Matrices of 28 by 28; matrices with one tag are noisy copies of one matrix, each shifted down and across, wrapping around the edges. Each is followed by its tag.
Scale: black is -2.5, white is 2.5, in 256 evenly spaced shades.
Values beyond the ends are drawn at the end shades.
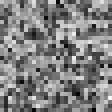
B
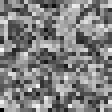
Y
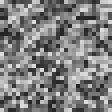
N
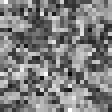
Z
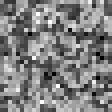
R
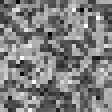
R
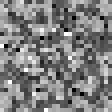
Y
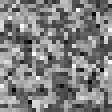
Y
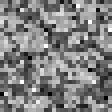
Z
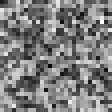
N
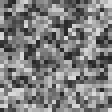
B
